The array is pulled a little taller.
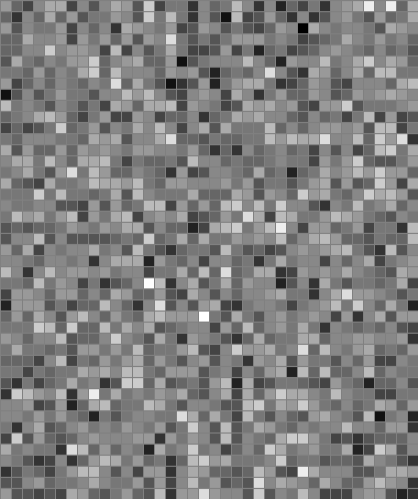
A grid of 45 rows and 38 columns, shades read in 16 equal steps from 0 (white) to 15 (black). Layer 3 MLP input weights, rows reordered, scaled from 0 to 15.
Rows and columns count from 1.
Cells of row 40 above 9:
10
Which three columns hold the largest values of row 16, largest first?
27, 16, 18
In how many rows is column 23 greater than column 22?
18
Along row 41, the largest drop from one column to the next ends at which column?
7
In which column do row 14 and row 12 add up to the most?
20
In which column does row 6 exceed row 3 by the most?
26
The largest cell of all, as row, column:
3, 28
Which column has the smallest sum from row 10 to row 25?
30
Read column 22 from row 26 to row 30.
9 9 12 5 9
